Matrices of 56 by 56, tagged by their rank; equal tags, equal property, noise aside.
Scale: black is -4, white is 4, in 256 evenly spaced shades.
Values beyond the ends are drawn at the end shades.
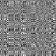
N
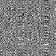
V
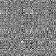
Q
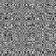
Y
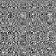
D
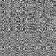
V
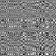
Y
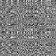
D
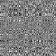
Y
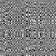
N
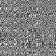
Q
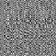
Y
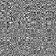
V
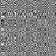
N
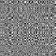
N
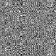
Q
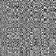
Y
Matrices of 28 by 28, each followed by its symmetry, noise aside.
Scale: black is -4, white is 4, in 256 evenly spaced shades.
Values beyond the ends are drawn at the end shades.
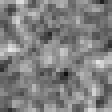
same after a half turn.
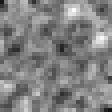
symmetric across the other diagonal.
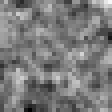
no symmetry.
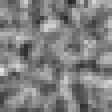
antisymmetric.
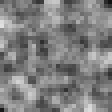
symmetric across the other diagonal.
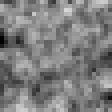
no symmetry.
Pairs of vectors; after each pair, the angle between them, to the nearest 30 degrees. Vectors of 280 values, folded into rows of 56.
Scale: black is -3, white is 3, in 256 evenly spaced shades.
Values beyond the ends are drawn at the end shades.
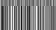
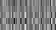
90 degrees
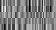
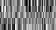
30 degrees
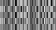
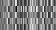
150 degrees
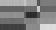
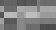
120 degrees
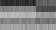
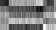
90 degrees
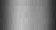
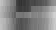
150 degrees
